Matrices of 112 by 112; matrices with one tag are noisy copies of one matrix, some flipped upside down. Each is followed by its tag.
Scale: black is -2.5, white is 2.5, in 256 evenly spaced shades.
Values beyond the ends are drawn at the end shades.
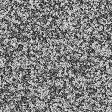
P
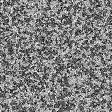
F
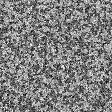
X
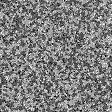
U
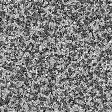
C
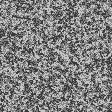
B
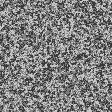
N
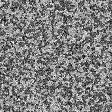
F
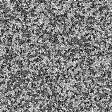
P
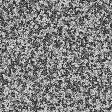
X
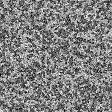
N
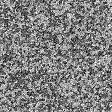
P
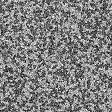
U
